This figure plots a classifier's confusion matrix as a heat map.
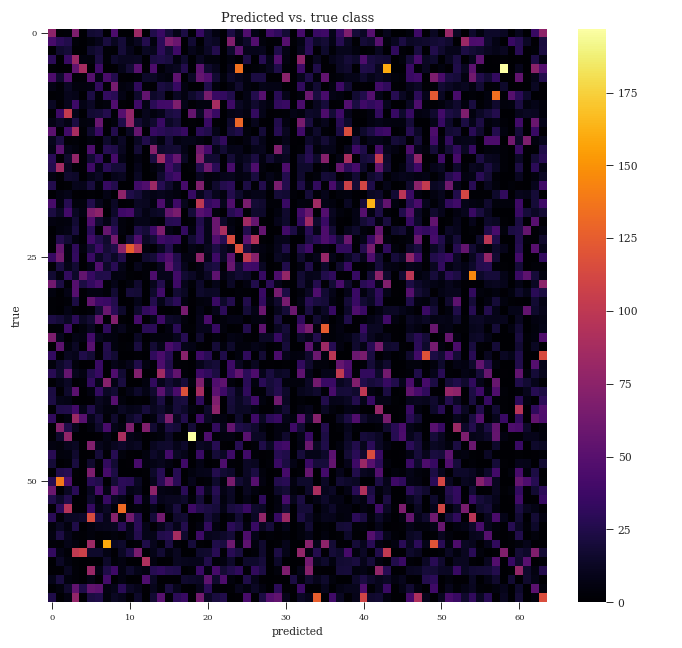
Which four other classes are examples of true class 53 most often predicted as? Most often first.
9, 50, 2, 45
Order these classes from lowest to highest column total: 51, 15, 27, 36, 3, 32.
36, 27, 51, 32, 15, 3
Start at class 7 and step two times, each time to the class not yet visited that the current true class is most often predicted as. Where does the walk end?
49
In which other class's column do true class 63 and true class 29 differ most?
40
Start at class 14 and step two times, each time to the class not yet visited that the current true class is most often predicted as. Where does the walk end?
60
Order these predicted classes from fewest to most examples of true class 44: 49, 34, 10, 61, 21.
34, 61, 21, 49, 10
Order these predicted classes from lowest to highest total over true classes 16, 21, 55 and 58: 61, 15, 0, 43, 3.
61, 0, 15, 43, 3
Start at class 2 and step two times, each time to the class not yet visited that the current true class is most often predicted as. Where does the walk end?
10
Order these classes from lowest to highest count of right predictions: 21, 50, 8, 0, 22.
8, 21, 0, 22, 50
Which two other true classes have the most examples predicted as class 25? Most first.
21, 19
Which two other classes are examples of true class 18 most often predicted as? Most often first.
53, 45
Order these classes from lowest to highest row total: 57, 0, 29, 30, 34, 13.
34, 29, 30, 13, 57, 0
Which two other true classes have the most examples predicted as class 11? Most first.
24, 0
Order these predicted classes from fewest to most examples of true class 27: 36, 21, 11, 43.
11, 43, 36, 21
